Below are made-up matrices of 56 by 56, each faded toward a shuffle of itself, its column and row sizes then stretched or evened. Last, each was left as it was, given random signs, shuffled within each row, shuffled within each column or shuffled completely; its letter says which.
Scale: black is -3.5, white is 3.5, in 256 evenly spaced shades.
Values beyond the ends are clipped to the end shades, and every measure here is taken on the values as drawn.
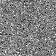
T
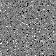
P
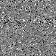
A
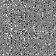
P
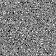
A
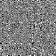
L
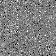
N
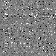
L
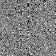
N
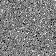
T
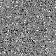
A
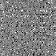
L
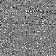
L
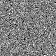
T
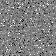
A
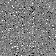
N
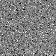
T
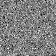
A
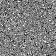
T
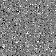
P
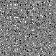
L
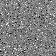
T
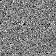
A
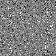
N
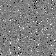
N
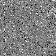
N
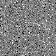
N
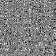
L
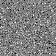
A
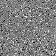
A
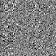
L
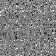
L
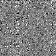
L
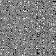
L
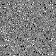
A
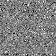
A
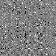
L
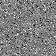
T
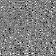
L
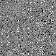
P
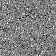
T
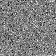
T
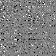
L
